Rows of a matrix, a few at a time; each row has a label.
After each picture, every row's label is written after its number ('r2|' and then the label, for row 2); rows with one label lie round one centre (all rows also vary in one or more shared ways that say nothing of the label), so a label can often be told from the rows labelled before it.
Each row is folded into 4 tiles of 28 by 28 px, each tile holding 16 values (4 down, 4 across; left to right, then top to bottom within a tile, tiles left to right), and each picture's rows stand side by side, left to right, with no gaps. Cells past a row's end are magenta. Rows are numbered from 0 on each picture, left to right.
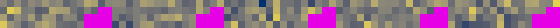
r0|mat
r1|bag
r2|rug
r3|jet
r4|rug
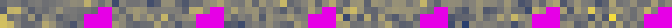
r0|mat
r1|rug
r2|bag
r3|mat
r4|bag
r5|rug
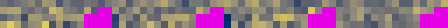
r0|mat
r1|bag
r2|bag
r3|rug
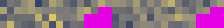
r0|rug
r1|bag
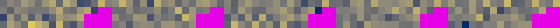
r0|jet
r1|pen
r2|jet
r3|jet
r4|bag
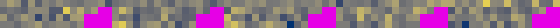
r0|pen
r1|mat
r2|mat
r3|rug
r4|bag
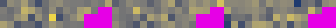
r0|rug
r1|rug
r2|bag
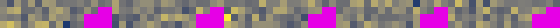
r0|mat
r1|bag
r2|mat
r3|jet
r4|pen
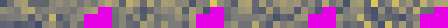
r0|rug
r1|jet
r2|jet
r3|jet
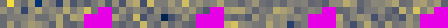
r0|pen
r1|jet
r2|mat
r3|pen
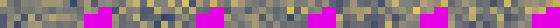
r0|bag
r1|jet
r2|pen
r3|rug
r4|rug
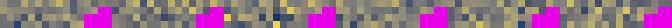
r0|bag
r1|jet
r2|pen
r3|bag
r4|jet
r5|pen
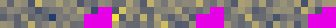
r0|jet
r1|mat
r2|jet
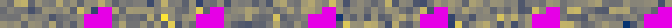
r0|jet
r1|rug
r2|rug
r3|jet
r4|bag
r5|mat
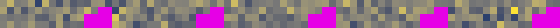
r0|pen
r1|mat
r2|pen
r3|pen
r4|pen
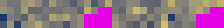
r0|bag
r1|rug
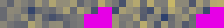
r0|jet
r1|jet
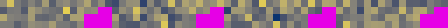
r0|pen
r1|rug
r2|jet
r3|pen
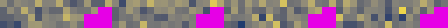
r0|bag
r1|jet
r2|bag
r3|pen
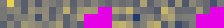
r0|pen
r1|mat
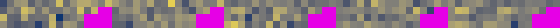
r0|rug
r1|bag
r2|mat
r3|jet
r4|mat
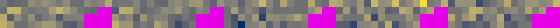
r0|mat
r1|mat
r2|bag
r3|bag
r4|rug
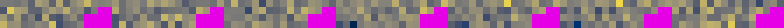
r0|mat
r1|bag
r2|pen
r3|bag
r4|bag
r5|bag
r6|pen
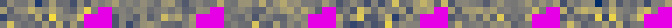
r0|rug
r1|bag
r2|jet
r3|rug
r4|rug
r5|rug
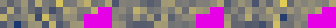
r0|bag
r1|rug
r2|rug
